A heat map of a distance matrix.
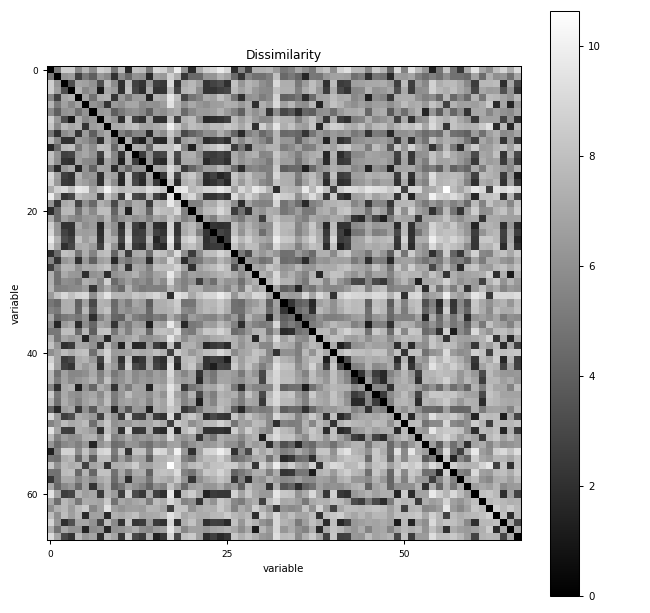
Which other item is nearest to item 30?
52
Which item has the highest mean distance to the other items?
17
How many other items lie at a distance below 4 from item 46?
7
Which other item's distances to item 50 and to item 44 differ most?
32
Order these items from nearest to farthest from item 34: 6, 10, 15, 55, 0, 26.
55, 6, 26, 0, 10, 15
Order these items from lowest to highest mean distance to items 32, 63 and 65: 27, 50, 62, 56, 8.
8, 56, 50, 62, 27
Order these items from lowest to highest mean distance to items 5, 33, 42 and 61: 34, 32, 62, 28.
34, 28, 62, 32
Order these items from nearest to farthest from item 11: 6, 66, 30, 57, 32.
57, 6, 30, 32, 66
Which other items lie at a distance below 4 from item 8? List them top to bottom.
5, 29, 38, 56, 63, 65
